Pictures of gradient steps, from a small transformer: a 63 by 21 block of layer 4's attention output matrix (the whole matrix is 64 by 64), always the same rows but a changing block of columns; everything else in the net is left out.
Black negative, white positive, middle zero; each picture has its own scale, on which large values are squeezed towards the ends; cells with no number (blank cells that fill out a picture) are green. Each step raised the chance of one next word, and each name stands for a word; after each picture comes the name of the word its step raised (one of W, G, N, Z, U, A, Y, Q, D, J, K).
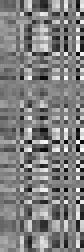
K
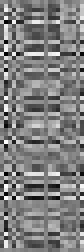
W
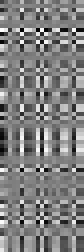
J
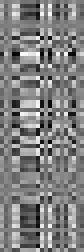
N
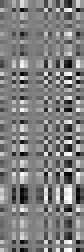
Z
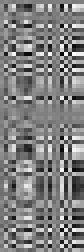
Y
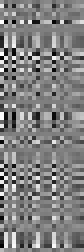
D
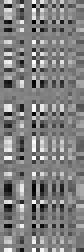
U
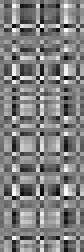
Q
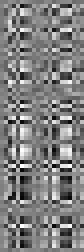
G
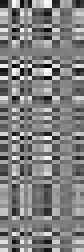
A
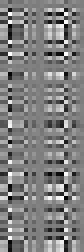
W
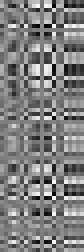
Q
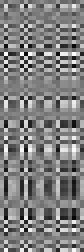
Y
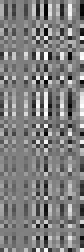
N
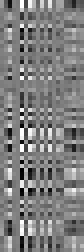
K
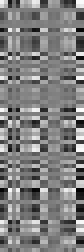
K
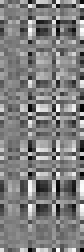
U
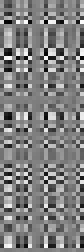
D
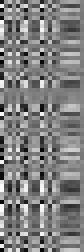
U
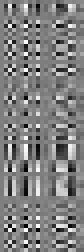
Y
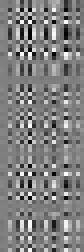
W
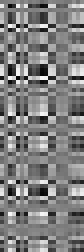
Q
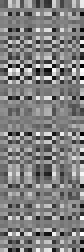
A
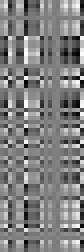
N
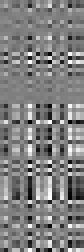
G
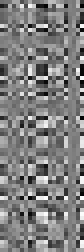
Q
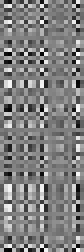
U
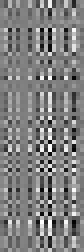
K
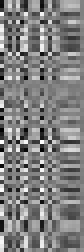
K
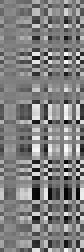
G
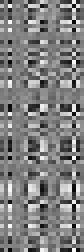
U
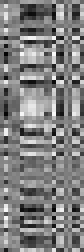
N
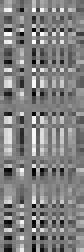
J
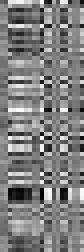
Z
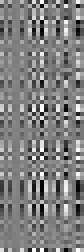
U
